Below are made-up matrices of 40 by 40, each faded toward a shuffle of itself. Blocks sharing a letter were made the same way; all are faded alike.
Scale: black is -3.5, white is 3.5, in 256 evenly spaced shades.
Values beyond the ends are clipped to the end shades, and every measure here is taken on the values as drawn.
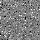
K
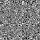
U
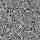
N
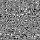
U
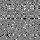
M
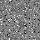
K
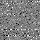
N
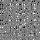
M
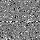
N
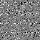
N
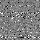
N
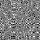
M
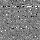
N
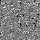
K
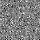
U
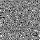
U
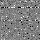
U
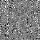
K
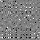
M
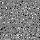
N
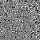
U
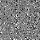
K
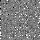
K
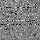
U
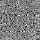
U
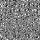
U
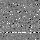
N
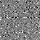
U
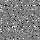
N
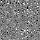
K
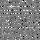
N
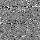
N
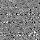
N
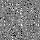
K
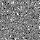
K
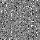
K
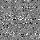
N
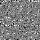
N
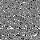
N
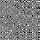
M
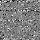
N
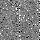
K
